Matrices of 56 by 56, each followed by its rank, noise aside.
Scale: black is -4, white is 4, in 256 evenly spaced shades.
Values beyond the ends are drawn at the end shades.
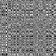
two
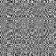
three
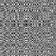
three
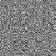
five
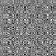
five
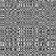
four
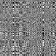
two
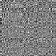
three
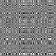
two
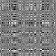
two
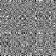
four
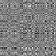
three
